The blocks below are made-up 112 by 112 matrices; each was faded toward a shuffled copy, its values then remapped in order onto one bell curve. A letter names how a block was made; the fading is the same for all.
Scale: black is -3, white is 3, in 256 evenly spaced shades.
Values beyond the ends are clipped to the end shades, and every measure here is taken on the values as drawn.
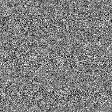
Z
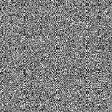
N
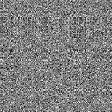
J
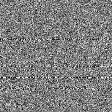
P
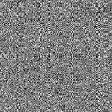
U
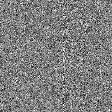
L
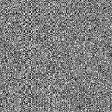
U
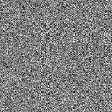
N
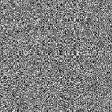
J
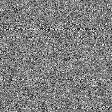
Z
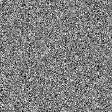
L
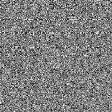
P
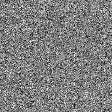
L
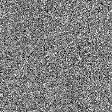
L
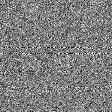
Z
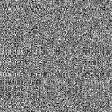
J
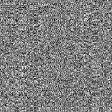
J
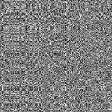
U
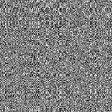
U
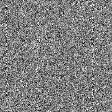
L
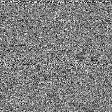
Z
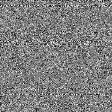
Z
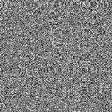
J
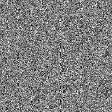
L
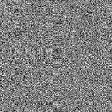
J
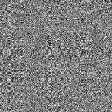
J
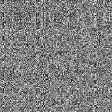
N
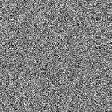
J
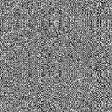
U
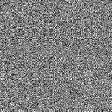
J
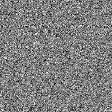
P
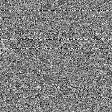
Z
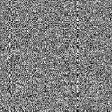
N
